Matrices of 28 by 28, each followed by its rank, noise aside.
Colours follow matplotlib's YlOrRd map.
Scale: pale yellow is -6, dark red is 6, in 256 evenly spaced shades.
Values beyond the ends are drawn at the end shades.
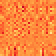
four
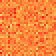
six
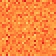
seven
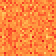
seven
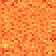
five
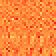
four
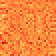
five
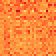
four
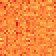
seven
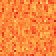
six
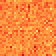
seven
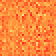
four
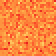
seven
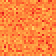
five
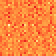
six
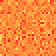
six
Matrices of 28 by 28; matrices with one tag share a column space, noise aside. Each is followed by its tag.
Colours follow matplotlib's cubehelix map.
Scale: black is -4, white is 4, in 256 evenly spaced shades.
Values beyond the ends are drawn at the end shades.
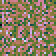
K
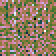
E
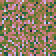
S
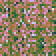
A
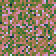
E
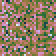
K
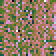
S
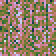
S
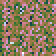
K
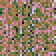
E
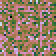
K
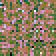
S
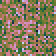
E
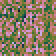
A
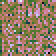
E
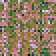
S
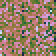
K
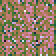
S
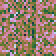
A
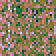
A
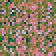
K
